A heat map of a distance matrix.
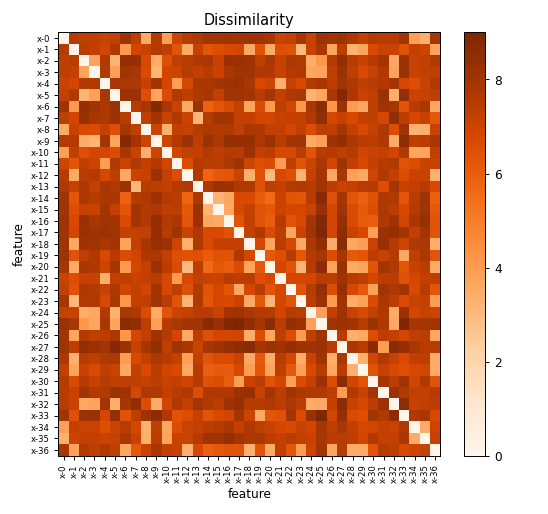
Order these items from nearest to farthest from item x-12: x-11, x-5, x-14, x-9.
x-14, x-11, x-5, x-9
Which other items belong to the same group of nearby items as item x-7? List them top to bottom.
x-13
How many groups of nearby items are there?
9
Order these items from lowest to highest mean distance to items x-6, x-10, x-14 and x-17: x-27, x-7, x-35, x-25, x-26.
x-26, x-35, x-7, x-27, x-25
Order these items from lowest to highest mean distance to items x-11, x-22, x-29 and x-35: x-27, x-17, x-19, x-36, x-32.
x-36, x-17, x-19, x-32, x-27
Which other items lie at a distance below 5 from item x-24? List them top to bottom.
x-2, x-3, x-5, x-9, x-25, x-32
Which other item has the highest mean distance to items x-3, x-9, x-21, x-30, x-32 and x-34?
x-27
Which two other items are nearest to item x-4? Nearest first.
x-21, x-11
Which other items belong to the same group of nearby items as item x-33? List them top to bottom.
x-19
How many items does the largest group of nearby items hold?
10
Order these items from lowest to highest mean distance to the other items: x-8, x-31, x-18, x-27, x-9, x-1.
x-1, x-18, x-8, x-9, x-31, x-27
